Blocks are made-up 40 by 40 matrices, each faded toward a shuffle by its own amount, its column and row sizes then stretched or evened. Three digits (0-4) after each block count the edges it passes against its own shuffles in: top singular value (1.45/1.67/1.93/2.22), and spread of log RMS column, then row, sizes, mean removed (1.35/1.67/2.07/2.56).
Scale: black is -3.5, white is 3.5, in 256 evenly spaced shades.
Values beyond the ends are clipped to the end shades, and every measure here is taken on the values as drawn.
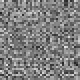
4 0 3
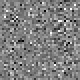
2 2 2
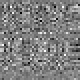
3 0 4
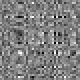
4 2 3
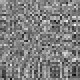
3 2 2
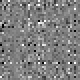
0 4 3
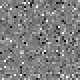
1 0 0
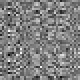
3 3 2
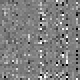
2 4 2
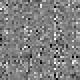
1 3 1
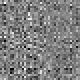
3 4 2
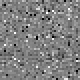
1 1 0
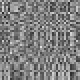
4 3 1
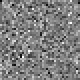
1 1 0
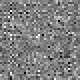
2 2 1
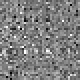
2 2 1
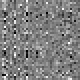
3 4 0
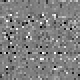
0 1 3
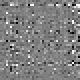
2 3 3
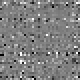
1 2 4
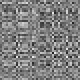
4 3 4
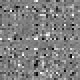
2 3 4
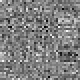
3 0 3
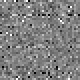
1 0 2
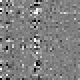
0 4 2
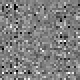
1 3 2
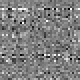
3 1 3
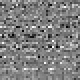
2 0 4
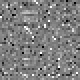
2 0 0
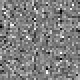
0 2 0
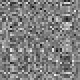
3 2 1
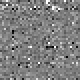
0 1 3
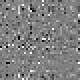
1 3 3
